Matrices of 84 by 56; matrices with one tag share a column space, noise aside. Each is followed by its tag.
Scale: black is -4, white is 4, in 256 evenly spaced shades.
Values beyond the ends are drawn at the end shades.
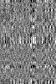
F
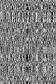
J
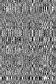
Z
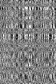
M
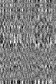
F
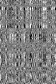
M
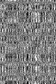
J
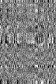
F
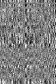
F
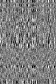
F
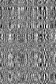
M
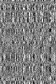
J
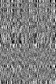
F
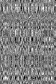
Z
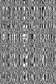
M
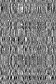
Z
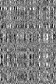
M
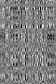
M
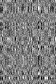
Z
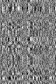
Z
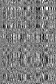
M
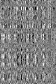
M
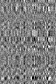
Z
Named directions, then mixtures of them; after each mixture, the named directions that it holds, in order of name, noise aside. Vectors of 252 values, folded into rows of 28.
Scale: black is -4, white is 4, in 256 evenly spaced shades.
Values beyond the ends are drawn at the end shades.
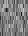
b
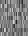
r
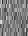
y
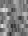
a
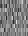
r, y.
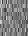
y.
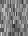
a, b, r.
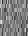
y.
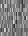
r.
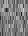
b.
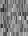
a, b, r.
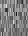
b, r, y.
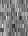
a, r, y.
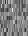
a, r, y.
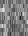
a, b.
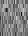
b.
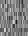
r.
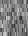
a, r, y.
